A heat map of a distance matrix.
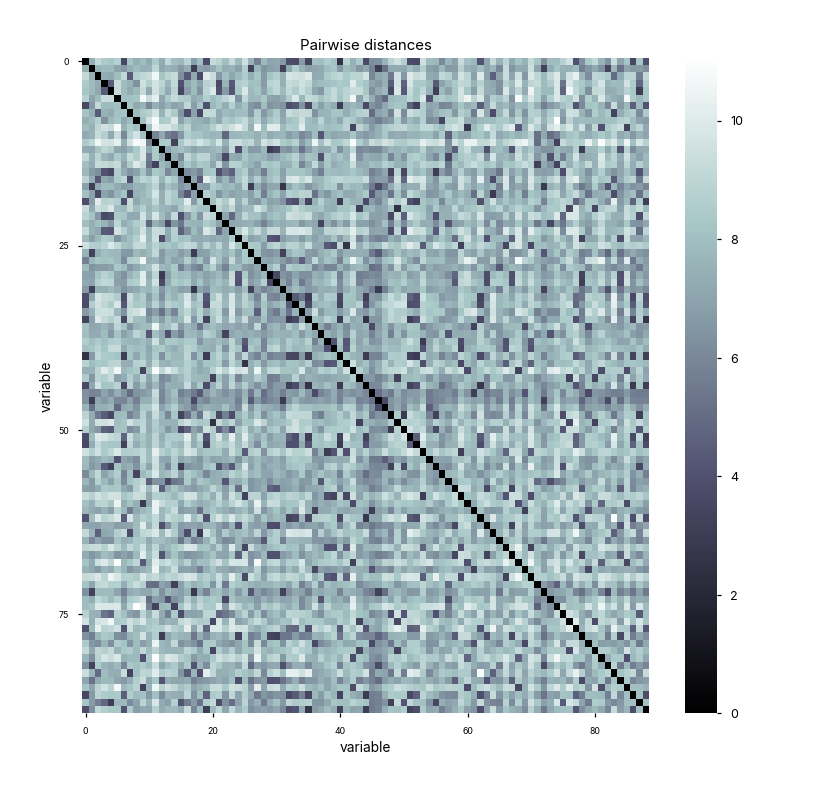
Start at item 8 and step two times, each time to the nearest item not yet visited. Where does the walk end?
44
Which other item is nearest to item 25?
41
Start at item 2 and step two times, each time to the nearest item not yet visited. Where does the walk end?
64
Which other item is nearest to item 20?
49
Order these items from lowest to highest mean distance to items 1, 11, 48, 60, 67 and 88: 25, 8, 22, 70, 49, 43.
22, 43, 8, 49, 25, 70
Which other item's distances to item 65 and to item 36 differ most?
61
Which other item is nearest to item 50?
48
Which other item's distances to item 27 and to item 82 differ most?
1
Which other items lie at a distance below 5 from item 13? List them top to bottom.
22, 37, 57, 73
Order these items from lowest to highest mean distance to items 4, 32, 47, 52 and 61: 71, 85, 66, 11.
71, 85, 66, 11
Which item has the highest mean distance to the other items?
11
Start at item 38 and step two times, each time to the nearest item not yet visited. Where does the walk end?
59
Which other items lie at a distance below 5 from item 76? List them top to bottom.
20, 43, 49, 80
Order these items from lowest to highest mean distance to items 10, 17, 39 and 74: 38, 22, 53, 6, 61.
22, 6, 38, 53, 61
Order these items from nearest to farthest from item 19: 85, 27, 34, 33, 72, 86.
33, 86, 72, 27, 34, 85
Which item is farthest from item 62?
83
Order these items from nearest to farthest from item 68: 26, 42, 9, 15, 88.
42, 9, 26, 88, 15
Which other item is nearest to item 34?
27
